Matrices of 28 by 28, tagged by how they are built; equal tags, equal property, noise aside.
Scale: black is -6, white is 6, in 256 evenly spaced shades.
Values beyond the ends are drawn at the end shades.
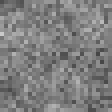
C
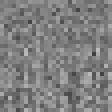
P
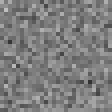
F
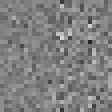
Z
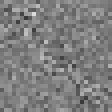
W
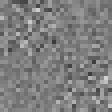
W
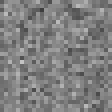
P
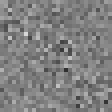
W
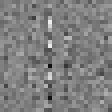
Z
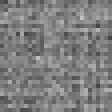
P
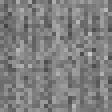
P
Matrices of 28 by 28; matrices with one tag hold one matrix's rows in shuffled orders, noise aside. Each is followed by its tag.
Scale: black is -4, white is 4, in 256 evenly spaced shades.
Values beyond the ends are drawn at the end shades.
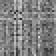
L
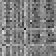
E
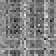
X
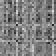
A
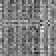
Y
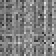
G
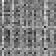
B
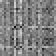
L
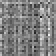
Y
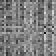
G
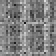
X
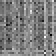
G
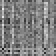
B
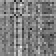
L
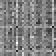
A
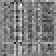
L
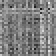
Y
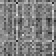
A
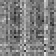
X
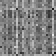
A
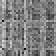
E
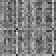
A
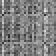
B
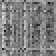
E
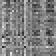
E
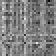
E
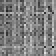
G
